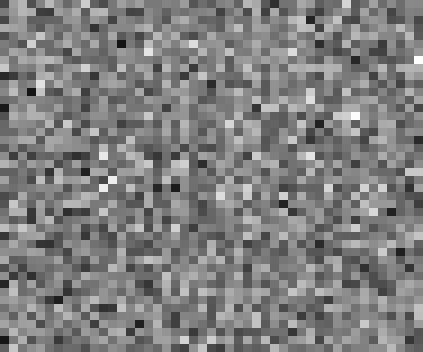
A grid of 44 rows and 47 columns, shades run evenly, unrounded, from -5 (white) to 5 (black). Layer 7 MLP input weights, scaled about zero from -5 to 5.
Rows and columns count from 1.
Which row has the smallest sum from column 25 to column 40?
37
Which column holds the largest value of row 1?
31
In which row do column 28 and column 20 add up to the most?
20
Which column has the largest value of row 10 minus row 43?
21
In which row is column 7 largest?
38
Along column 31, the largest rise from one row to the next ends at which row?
15
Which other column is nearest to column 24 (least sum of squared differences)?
30
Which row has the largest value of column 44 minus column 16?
27
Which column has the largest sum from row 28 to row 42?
36
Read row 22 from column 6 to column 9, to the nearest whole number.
3 -2 1 1
